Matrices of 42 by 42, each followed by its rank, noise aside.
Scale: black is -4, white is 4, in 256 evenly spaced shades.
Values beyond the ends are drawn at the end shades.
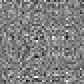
five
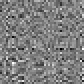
four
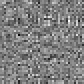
six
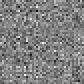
six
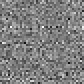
seven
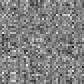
six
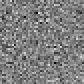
seven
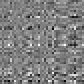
three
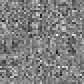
seven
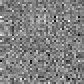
six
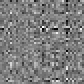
three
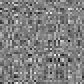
four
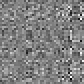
five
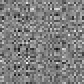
three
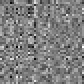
four
